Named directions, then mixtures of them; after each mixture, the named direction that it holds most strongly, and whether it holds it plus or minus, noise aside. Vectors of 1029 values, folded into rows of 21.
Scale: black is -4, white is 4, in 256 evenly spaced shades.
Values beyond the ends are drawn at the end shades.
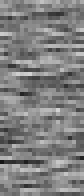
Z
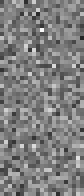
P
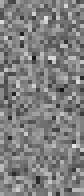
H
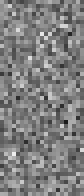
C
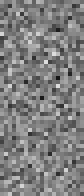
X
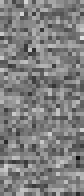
P, minus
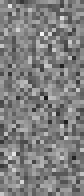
C, plus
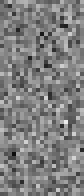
C, minus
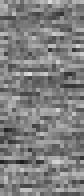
Z, plus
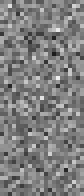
X, minus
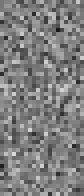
H, minus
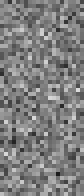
C, plus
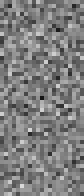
X, plus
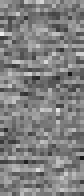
Z, plus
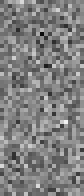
C, minus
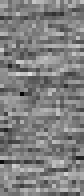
Z, plus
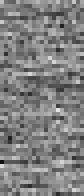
Z, plus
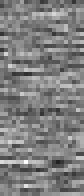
Z, minus
